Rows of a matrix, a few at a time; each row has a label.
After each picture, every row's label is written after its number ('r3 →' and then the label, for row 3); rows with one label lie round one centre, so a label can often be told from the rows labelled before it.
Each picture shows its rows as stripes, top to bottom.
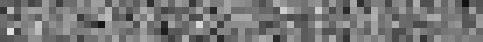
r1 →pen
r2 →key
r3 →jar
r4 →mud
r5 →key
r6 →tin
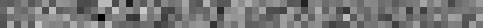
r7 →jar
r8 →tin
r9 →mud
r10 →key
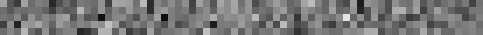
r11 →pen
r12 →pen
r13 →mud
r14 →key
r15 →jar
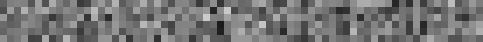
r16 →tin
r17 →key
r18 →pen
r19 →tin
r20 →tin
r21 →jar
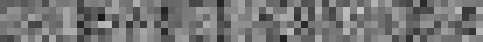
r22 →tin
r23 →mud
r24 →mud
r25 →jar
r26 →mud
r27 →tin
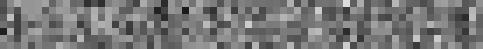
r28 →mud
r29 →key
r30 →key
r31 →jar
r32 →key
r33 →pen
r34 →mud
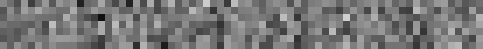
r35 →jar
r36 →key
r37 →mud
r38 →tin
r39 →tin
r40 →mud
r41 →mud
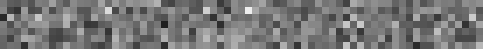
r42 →tin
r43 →jar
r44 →key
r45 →mud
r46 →pen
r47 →pen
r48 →mud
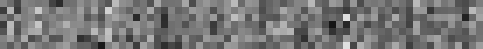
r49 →pen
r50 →key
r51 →mud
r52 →key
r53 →key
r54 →jar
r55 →mud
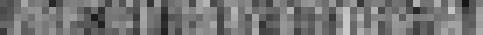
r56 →pen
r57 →mud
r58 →mud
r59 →mud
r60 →mud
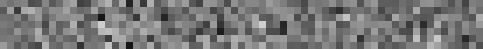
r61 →jar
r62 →key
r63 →mud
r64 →tin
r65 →tin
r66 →pen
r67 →jar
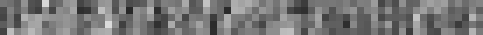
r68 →jar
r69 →jar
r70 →key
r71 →key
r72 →key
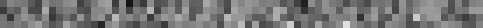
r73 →jar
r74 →jar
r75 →pen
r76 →mud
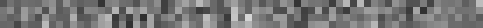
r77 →mud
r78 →tin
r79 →jar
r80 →jar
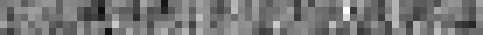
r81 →mud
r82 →mud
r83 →mud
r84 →pen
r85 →pen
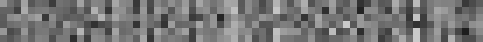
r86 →pen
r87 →pen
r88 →tin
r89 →mud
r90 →pen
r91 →pen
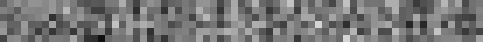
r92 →mud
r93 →mud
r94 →pen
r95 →tin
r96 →pen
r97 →mud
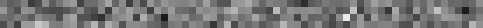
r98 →jar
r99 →pen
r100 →mud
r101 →key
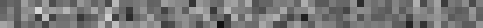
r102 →pen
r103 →key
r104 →jar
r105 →tin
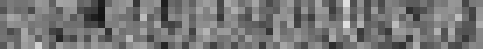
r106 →mud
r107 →mud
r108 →mud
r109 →mud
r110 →pen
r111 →pen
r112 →key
